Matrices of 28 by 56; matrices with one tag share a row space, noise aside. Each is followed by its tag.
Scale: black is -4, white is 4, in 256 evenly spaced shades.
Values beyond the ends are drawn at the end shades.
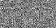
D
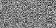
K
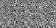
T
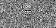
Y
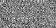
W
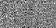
D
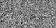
D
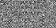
W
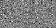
D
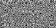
W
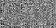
D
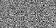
T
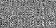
W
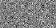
T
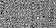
W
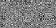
Y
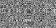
Y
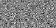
T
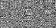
Y
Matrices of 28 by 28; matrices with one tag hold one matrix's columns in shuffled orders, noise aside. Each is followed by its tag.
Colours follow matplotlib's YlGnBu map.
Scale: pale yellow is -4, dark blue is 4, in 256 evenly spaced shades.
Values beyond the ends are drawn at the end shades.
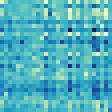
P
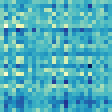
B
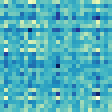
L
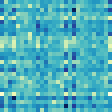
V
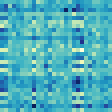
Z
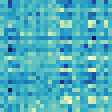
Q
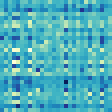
Z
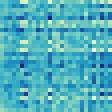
L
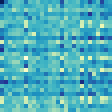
Q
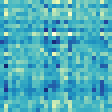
P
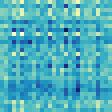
P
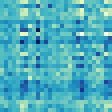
P
